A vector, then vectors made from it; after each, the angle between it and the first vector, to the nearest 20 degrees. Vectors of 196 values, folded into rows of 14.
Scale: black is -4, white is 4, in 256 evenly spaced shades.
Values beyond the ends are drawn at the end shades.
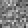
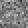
60 degrees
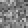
40 degrees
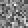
60 degrees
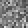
40 degrees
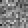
40 degrees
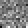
40 degrees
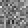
100 degrees
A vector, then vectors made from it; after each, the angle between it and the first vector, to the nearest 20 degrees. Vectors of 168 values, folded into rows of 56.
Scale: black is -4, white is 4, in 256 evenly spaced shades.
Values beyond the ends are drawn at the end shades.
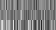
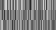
80 degrees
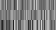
160 degrees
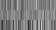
160 degrees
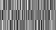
60 degrees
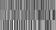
60 degrees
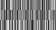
80 degrees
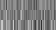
20 degrees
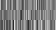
140 degrees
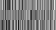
120 degrees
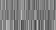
40 degrees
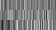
120 degrees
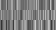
140 degrees
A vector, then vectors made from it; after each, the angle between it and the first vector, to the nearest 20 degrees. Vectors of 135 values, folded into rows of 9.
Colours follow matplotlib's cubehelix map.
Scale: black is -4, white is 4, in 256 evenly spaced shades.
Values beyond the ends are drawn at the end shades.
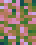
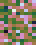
120 degrees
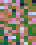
20 degrees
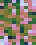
160 degrees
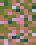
100 degrees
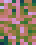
20 degrees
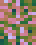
20 degrees
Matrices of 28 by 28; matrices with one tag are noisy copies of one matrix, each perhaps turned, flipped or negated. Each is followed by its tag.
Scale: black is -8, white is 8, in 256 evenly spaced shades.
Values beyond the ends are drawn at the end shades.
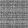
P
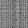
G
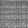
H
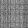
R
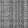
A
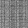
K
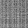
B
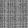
P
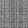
K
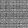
K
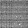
H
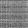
H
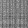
B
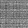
K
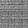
K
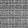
K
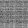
R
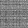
K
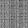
K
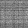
R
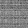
K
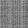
P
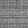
K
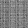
K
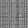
G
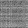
H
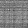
R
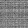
G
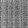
H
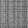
H
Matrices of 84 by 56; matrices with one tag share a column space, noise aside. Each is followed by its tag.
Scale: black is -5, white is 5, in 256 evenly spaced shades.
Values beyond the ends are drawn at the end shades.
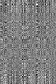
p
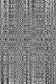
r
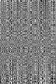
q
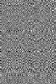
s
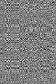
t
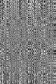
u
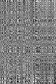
q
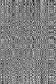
p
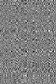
s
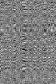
t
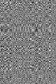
t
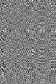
s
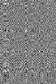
s
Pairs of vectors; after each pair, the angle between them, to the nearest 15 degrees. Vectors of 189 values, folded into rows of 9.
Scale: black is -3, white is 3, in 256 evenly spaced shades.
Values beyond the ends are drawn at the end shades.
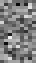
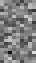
45 degrees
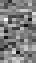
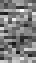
45 degrees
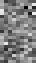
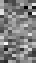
15 degrees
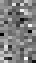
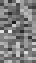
75 degrees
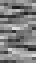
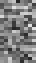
120 degrees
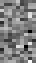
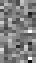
150 degrees
